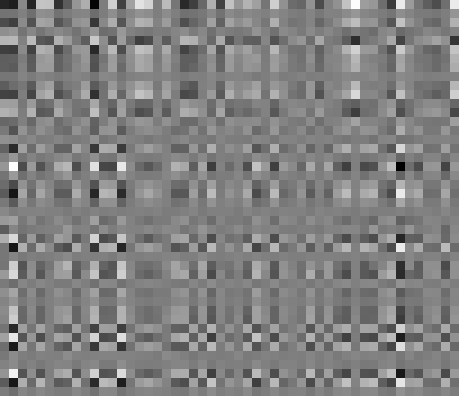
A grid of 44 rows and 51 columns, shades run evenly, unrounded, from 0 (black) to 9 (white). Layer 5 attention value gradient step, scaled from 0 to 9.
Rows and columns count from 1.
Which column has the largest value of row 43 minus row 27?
45
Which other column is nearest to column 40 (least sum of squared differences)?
51
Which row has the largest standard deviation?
1
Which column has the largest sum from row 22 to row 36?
2
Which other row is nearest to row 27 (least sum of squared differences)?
31
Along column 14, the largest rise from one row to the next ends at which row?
38
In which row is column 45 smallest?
19
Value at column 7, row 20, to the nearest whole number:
5
